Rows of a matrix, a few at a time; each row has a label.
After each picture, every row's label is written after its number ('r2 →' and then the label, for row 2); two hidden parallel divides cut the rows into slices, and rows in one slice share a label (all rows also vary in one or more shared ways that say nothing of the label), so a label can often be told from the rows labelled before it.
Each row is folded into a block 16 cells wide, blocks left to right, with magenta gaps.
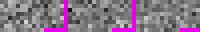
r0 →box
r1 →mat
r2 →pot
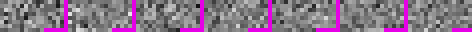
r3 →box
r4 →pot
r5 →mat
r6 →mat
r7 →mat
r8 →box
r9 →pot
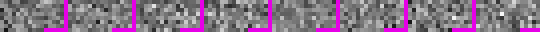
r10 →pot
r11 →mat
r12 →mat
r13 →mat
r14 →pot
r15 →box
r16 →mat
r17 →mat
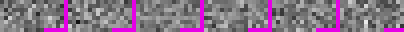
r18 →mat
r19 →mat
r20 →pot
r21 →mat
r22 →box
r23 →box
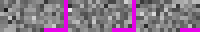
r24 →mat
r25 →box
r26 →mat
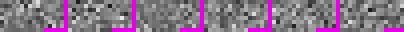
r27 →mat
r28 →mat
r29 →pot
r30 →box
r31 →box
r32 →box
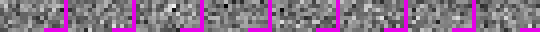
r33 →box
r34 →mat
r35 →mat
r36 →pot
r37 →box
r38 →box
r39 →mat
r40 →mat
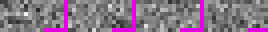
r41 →mat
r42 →box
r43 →pot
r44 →pot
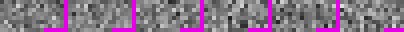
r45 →mat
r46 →pot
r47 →box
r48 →mat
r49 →box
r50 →mat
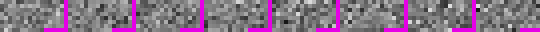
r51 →pot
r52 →box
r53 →pot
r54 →pot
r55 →mat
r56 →mat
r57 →box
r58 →mat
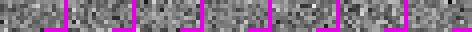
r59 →pot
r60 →box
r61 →mat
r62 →pot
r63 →box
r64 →box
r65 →pot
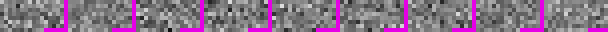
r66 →box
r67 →pot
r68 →mat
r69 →mat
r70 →pot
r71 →mat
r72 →box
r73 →pot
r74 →box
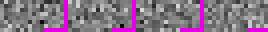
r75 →mat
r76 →box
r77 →box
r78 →mat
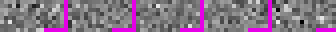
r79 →box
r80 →pot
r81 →pot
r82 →pot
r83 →mat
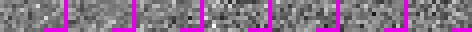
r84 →pot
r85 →pot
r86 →pot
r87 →box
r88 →box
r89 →box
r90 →box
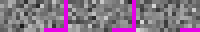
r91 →box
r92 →mat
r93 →mat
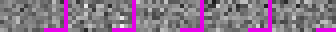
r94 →pot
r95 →mat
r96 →box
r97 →mat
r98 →mat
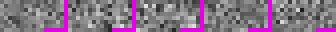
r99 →pot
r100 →mat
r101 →mat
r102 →pot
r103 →box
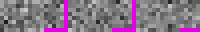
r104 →box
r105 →pot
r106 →pot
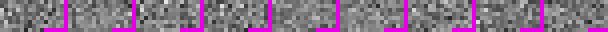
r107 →mat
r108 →pot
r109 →box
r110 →mat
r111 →pot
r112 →pot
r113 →pot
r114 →pot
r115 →pot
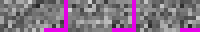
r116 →box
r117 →box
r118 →box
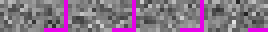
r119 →box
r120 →pot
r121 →mat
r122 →box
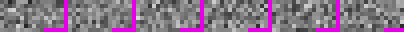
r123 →mat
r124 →pot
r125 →pot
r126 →box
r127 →mat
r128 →box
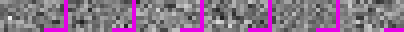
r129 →pot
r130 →mat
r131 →pot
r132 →box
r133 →pot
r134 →box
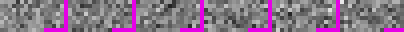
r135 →box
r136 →pot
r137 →box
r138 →pot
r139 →box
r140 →pot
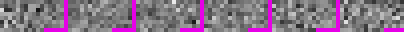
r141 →mat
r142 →pot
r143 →pot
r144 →pot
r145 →mat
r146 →mat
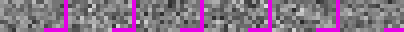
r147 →pot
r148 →box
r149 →box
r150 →box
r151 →mat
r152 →pot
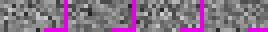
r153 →pot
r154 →pot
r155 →mat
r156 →pot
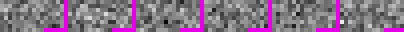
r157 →box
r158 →mat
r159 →mat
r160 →box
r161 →box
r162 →box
